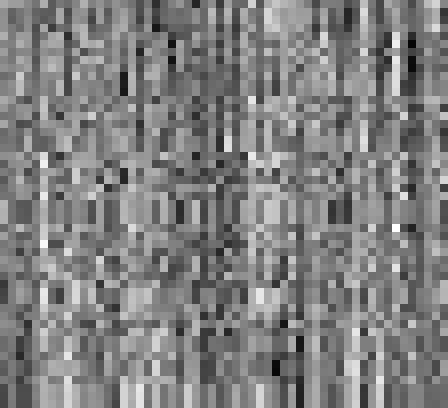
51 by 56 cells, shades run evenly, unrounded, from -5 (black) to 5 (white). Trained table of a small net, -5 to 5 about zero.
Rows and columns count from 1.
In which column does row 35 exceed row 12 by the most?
16
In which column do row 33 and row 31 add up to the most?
6
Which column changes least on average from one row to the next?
2
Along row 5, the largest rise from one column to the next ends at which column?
50
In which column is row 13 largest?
32
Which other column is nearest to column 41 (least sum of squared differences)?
31
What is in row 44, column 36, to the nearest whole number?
-1
